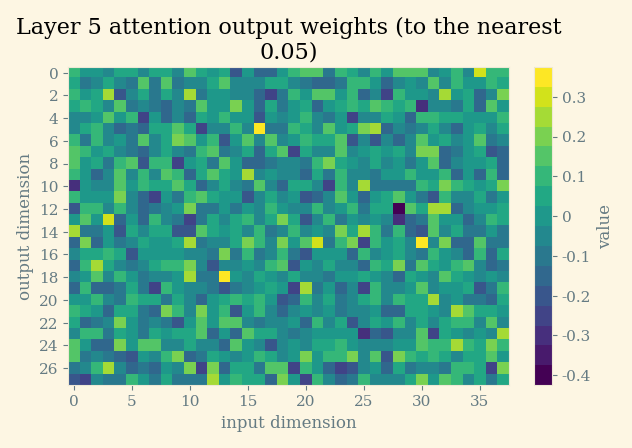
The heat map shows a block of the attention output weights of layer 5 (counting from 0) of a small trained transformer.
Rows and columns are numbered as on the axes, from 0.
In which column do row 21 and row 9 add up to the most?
8
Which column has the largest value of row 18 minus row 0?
13
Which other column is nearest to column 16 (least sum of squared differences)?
9
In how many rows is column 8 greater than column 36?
18
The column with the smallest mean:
27
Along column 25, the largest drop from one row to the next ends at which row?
15
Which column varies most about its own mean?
10
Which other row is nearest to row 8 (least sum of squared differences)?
22
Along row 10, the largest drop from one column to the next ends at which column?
26
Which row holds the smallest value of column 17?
2
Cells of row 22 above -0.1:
30
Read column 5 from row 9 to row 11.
-0.05 0 -0.05
